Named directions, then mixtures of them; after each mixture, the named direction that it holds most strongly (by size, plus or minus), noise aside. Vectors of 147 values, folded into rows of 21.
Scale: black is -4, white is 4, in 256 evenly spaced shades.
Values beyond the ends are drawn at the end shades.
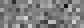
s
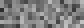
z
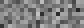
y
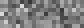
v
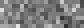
z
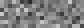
v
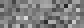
s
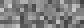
z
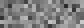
z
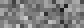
s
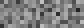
y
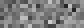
z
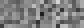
y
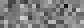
s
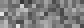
v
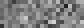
s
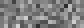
s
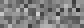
y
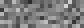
s
